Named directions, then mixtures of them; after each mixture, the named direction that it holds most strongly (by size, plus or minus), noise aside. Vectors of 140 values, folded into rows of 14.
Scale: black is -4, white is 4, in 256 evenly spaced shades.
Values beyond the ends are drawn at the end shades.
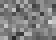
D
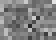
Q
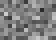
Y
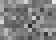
Q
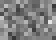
D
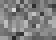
D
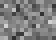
D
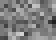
D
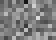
Y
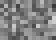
D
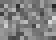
D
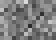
Q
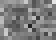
Q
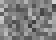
Q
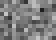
Y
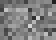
Q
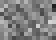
D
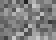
D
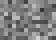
Y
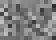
Y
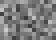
Q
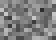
Y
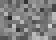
Y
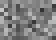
Y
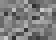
Y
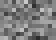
Y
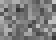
Q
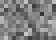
D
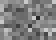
Q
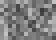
Q
